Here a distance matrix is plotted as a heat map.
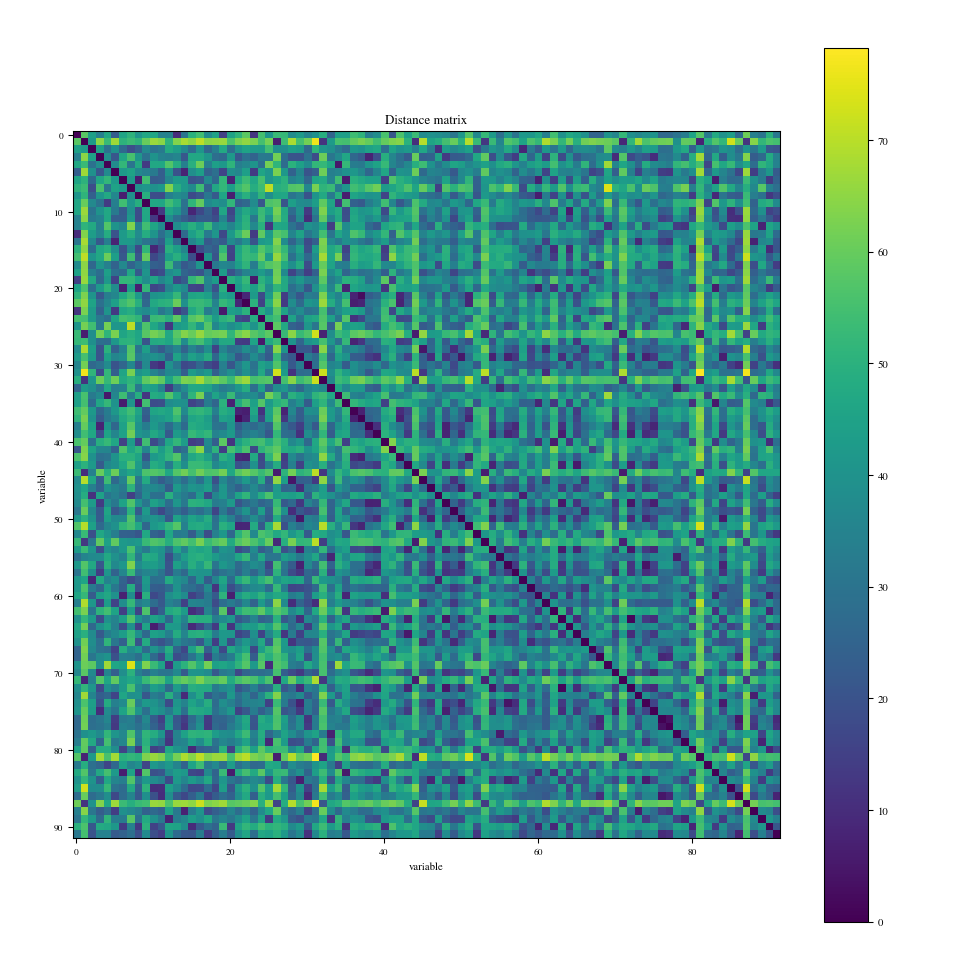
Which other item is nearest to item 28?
45
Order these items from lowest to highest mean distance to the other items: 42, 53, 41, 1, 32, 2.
2, 42, 41, 53, 32, 1
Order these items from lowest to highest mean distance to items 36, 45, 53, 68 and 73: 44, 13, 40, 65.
65, 13, 40, 44
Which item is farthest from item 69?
7
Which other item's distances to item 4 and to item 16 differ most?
34
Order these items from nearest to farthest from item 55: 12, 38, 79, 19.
12, 79, 38, 19
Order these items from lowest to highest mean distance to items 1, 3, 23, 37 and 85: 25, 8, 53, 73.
73, 8, 25, 53
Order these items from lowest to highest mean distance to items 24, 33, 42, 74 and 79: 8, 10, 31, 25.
25, 31, 8, 10
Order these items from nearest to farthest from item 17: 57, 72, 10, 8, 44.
10, 8, 57, 72, 44
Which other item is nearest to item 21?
37
